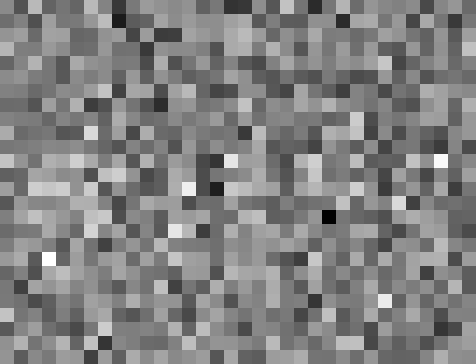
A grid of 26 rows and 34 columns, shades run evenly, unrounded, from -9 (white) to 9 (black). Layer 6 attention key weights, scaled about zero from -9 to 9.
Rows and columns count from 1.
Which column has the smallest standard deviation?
2
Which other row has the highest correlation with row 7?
16
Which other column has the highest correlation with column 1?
30
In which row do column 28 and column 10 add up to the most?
14
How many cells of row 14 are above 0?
13
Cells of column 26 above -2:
18
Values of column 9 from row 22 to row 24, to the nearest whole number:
0 2 0
